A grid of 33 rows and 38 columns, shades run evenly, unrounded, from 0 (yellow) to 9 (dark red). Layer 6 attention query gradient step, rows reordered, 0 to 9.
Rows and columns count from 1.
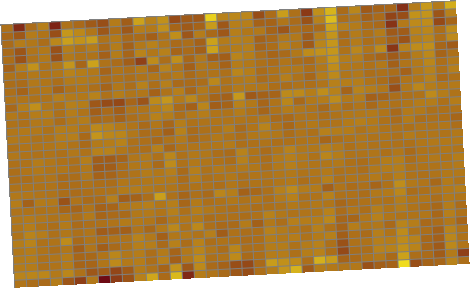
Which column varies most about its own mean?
33
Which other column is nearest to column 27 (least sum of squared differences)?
3
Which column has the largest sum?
9
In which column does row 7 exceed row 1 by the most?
18
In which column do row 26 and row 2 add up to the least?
28
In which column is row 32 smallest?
26
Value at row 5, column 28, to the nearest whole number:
3
